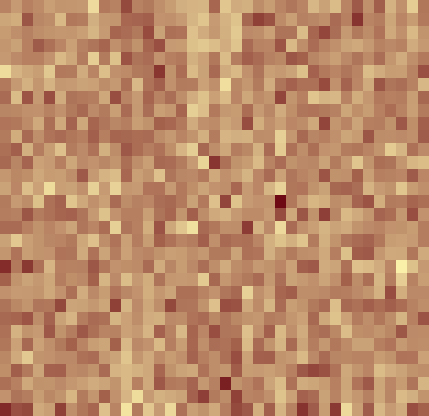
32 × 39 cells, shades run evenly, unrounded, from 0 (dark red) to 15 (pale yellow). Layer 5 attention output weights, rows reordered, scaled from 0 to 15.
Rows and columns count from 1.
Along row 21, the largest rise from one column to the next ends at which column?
37
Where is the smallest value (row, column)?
16, 26
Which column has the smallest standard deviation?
4
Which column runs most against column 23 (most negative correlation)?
18
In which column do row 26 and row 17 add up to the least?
30
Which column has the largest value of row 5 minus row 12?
9
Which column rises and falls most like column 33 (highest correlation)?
24
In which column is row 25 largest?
31
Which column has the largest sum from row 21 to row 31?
12
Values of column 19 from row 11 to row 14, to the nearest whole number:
11 6 13 7
